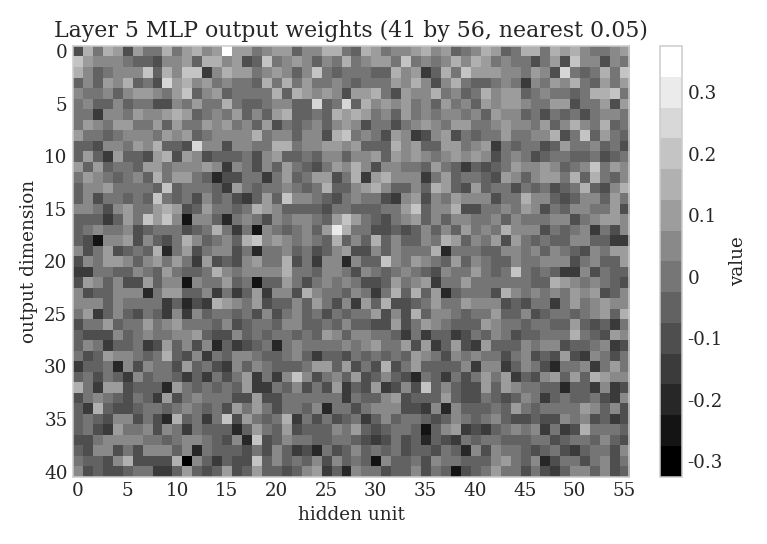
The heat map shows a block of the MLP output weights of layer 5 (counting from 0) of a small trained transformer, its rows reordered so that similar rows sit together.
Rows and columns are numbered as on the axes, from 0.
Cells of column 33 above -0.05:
25
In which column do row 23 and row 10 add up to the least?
7
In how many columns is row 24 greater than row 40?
29
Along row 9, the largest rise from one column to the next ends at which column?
12
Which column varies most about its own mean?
11
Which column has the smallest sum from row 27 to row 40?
39
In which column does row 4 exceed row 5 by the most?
54
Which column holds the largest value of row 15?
34
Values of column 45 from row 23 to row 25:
0 -0.1 0.05
